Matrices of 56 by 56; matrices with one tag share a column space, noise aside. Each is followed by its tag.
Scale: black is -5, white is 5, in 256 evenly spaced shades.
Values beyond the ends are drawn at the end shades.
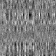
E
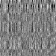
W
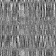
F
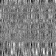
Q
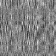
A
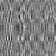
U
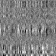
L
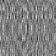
U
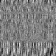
Q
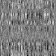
E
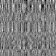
W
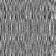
U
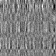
W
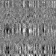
L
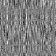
A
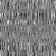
E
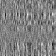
E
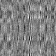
U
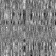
E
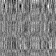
W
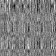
W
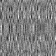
U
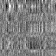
W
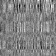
W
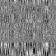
Q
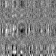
L
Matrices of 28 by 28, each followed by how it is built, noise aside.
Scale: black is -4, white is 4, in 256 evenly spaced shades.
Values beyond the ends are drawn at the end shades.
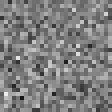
noise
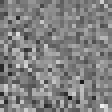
lower triangular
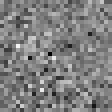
lower triangular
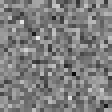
diagonal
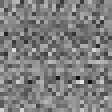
repeating columns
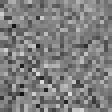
lower triangular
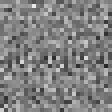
repeating columns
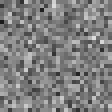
blocks
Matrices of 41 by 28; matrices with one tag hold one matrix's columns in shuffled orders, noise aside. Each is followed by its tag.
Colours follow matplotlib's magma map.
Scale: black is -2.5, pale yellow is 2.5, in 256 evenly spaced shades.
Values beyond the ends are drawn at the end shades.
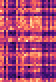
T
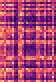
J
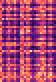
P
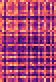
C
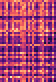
C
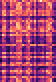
C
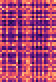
P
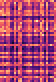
C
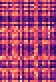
J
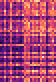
C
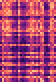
C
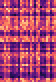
T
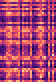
J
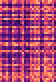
P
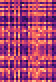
J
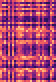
J
